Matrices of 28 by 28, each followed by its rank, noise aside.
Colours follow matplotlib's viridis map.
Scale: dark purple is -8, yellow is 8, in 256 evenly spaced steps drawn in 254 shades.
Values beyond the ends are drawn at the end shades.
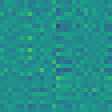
three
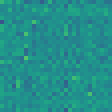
six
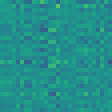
three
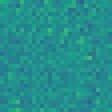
six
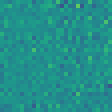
six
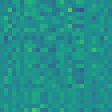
four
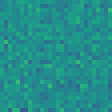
six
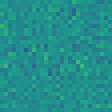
eight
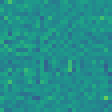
six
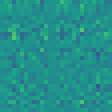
four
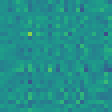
three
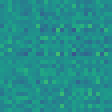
four
